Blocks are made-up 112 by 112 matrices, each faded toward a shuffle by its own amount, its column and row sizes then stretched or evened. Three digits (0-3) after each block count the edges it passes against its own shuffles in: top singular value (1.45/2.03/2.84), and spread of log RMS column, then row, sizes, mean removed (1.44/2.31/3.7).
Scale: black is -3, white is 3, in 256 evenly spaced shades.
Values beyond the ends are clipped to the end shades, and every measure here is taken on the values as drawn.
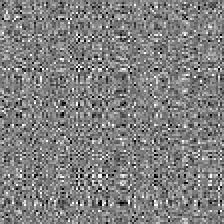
3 2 2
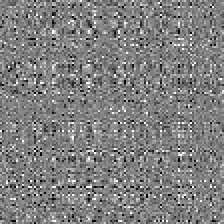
3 2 2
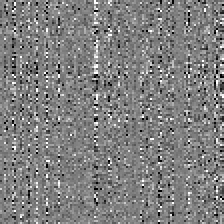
2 3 1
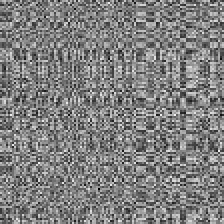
3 1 2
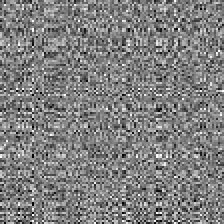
3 2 2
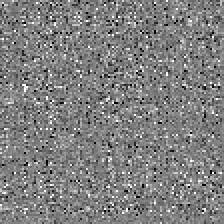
1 2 2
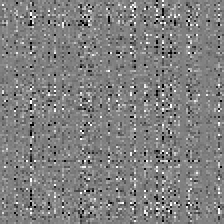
1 3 2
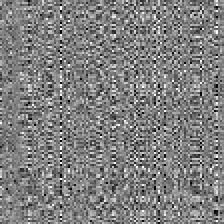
3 3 0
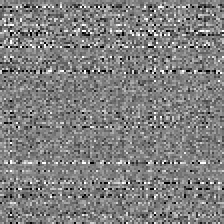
2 1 3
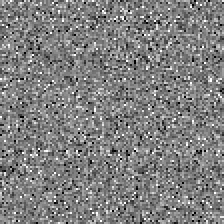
1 0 1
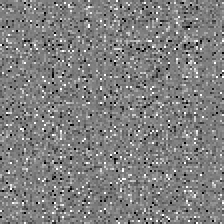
1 2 1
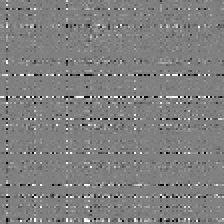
3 2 3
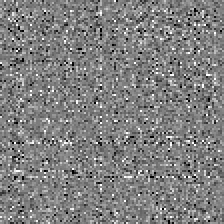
1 2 2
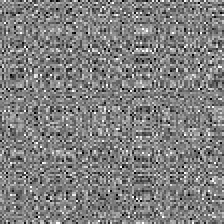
3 1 2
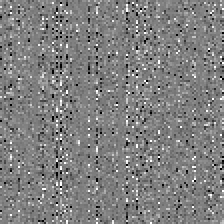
1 3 0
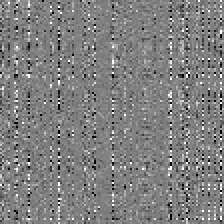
3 3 1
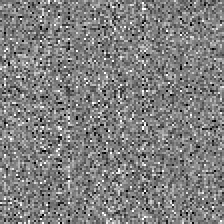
1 2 0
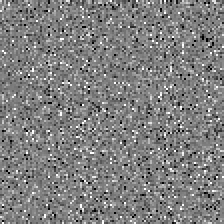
1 1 0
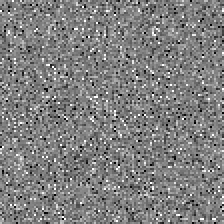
1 1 0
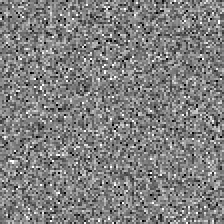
0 0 0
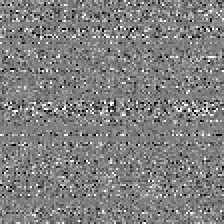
0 0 3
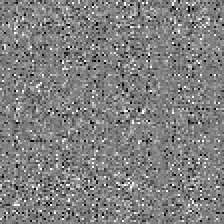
1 2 2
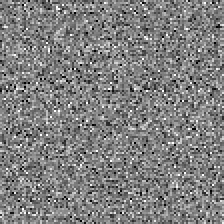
1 0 1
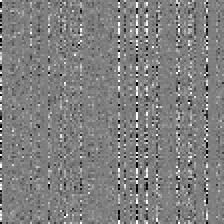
3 3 1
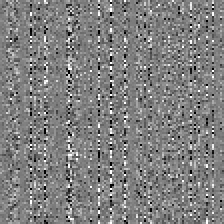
2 3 0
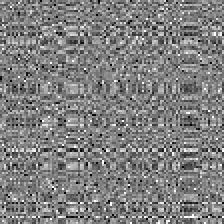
3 0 2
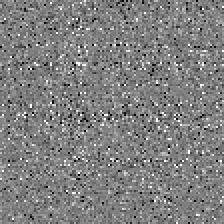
0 1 2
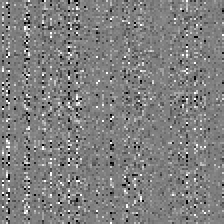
1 3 1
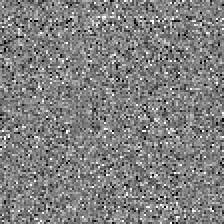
0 1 1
